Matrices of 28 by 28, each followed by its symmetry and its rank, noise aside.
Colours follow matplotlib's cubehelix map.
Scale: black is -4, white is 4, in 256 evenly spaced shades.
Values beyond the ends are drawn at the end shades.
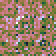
symmetric, rank four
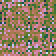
antisymmetric, rank six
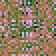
no symmetry, rank five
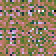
no symmetry, rank four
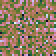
antisymmetric, rank six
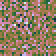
no symmetry, rank five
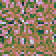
antisymmetric, rank four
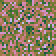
symmetric, rank six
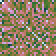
symmetric, rank four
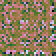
symmetric, rank four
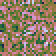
no symmetry, rank five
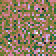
antisymmetric, rank six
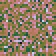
antisymmetric, rank six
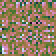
no symmetry, rank four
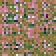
no symmetry, rank four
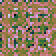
symmetric, rank four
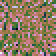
no symmetry, rank four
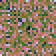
symmetric, rank six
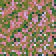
symmetric, rank six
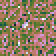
symmetric, rank six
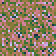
symmetric, rank six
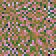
antisymmetric, rank four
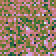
no symmetry, rank six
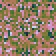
no symmetry, rank five
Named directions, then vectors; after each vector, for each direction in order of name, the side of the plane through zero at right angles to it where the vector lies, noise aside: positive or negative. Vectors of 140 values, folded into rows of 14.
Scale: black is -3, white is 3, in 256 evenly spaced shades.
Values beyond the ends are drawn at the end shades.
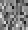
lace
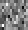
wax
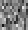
positive, negative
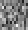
positive, negative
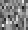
negative, positive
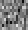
positive, negative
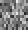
negative, negative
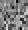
positive, positive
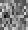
positive, positive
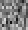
positive, negative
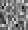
negative, positive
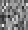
negative, positive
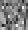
positive, negative
